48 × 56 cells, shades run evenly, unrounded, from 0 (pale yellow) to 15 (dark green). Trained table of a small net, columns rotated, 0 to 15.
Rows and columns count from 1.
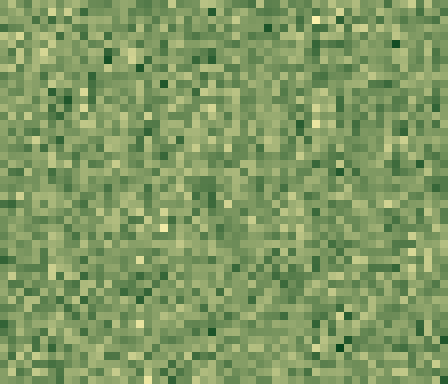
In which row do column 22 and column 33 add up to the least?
1
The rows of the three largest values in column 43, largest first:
44, 22, 3
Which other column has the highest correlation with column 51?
5
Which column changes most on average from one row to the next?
43
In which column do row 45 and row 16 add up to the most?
19
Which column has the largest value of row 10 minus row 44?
40
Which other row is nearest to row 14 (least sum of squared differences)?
12
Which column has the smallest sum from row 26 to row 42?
7
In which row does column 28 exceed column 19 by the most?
48
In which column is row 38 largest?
18
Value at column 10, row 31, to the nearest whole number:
9
